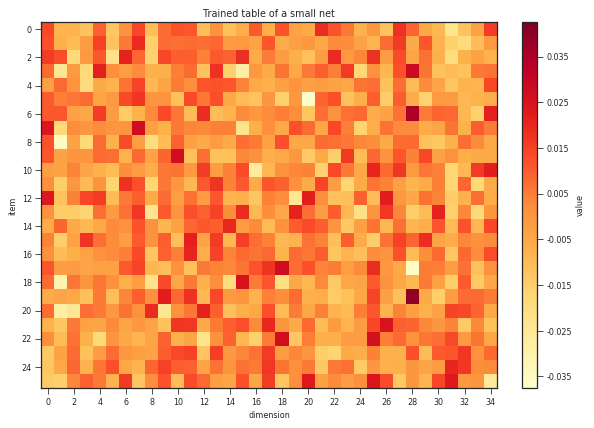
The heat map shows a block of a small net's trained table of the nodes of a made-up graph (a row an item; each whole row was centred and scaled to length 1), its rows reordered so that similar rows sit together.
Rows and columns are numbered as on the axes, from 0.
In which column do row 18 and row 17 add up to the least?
28
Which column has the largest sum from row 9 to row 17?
7
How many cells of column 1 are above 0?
5
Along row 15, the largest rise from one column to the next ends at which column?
11
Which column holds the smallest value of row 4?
3
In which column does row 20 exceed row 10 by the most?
31
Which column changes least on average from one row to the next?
27
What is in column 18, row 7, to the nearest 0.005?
-0.005
